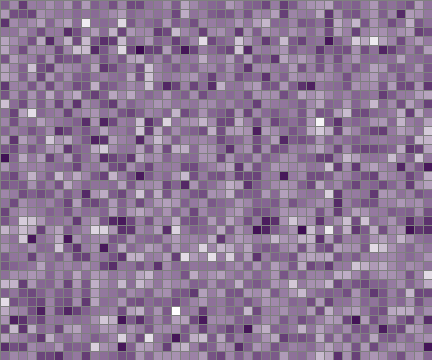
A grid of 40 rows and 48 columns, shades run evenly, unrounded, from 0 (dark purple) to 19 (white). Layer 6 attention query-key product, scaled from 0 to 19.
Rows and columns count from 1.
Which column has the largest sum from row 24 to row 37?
11
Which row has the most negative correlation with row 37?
28
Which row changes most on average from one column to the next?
26
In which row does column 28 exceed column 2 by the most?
16
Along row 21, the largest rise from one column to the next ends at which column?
22
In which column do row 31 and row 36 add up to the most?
12
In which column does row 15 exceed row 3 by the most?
37
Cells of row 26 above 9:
22
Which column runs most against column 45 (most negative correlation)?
8
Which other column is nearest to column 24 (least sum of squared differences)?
35
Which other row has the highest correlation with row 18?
25
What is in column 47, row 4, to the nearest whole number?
4
